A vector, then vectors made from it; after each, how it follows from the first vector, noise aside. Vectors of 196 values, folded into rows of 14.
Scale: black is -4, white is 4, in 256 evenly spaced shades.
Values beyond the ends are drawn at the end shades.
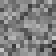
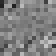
reversed, partly zeroed.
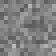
negated, shrunk.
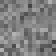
shrunk.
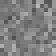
negated, shrunk.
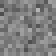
reversed, shrunk.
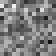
reversed, negated.
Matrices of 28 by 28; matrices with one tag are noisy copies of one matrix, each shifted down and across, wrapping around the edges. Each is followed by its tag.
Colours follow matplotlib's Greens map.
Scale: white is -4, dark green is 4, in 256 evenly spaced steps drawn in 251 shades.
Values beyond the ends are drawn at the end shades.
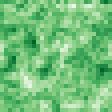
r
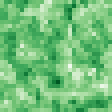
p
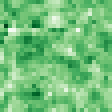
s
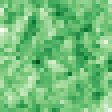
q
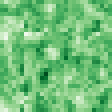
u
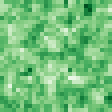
u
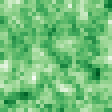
p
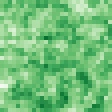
r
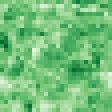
r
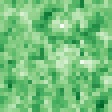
u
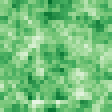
s
